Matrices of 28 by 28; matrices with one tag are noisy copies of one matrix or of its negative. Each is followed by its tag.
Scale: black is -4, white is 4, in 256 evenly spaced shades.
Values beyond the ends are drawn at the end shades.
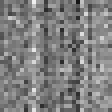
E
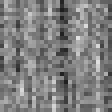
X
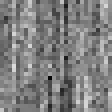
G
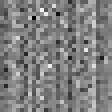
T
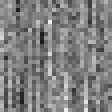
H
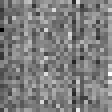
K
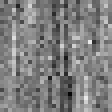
G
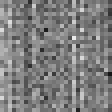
K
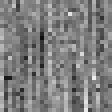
H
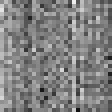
K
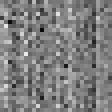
T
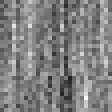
G
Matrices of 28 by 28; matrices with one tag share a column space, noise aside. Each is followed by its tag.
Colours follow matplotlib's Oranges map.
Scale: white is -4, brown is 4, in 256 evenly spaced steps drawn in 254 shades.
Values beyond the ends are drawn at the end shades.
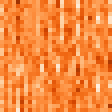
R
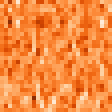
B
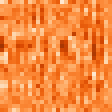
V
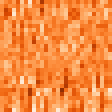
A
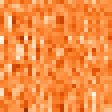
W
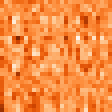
W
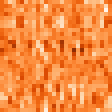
B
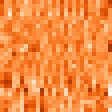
A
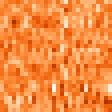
B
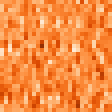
B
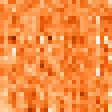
W
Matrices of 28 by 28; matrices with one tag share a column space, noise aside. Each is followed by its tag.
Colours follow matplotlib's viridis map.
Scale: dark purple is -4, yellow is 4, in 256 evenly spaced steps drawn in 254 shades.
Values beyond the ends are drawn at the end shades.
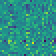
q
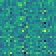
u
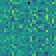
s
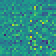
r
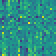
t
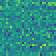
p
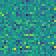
r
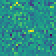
p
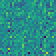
u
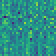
t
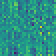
t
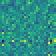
q
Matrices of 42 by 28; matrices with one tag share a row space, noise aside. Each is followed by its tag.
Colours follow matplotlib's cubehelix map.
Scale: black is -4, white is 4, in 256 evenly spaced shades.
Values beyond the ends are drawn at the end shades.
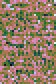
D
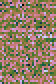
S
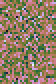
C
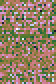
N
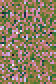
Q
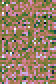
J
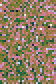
C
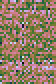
S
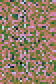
Q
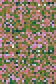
N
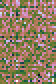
N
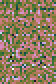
N
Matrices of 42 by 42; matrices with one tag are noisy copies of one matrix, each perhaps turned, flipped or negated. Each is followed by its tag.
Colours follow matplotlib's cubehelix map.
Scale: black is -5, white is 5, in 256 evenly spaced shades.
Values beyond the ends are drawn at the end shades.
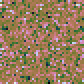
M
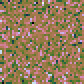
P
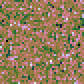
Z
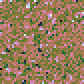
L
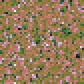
L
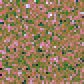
L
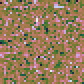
M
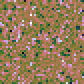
L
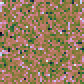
P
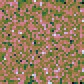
P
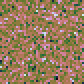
L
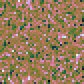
M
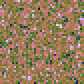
Z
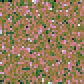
P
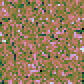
P
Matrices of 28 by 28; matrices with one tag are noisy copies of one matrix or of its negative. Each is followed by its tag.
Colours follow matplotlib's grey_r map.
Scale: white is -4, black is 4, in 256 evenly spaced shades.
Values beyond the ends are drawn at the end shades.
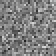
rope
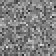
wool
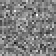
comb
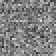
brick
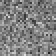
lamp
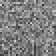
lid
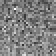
lamp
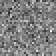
brick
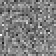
brick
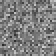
rope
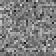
comb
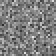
brick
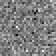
rope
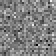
rope
